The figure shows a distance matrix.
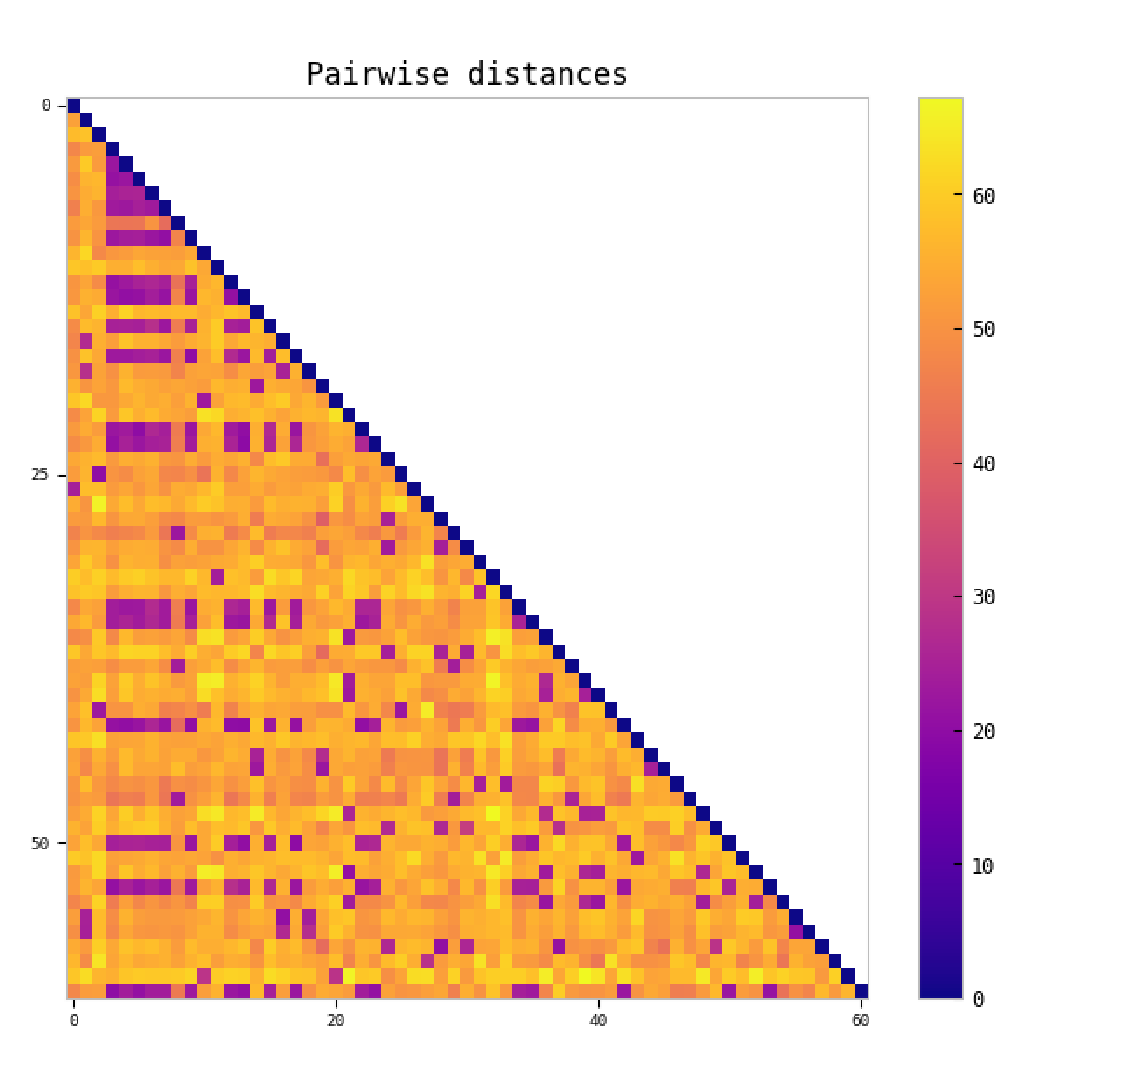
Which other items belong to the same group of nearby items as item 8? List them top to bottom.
29, 38, 47
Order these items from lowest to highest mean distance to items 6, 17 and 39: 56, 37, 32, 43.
56, 43, 37, 32
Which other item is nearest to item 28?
57
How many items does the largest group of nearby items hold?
18
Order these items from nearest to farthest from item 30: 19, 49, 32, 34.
49, 19, 32, 34
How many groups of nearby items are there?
13
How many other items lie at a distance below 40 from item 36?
6
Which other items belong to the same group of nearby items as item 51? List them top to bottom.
43
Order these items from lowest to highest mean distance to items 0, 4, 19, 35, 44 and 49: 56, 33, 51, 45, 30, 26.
45, 30, 26, 56, 51, 33
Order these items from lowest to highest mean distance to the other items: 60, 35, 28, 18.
60, 35, 28, 18
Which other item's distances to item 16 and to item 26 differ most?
55
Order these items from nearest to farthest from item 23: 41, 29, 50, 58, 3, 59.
3, 50, 29, 58, 41, 59
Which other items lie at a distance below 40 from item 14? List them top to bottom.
19, 44, 45
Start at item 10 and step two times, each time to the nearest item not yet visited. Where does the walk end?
59
